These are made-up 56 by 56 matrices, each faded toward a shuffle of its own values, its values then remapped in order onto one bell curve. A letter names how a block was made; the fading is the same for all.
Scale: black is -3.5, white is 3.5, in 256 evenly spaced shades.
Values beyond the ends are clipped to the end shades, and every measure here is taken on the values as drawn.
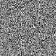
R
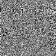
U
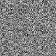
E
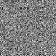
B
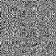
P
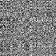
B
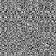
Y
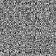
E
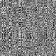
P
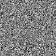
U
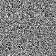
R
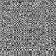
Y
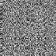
E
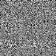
U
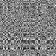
Y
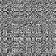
Y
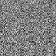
E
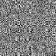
P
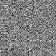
B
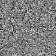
U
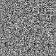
R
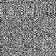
E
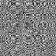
Y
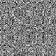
E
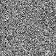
R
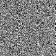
R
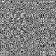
P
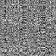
E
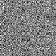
E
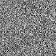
U
